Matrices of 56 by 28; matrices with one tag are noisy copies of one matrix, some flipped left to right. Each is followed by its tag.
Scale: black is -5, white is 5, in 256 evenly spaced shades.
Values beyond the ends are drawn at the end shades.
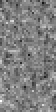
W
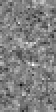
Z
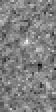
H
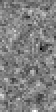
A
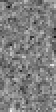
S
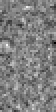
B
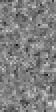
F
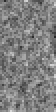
S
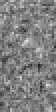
H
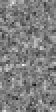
Z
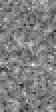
Z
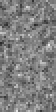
B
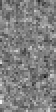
W
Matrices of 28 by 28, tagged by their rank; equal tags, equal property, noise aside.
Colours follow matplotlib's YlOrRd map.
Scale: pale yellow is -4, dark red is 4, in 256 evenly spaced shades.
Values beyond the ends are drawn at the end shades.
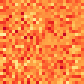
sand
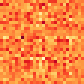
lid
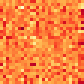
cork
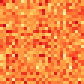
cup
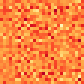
cup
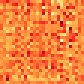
cork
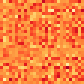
cup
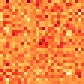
cup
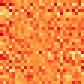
lid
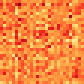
cork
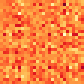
cork
